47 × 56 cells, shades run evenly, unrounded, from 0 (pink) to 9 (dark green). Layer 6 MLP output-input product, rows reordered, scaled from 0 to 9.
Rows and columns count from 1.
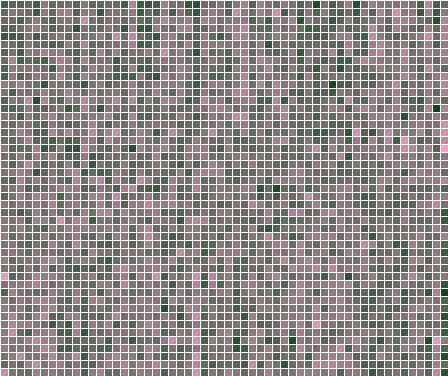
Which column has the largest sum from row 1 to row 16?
25
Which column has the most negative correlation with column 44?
49
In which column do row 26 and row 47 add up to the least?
55
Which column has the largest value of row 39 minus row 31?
46
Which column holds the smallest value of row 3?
11
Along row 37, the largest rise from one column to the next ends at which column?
56
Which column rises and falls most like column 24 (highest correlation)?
5
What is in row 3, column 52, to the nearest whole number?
4
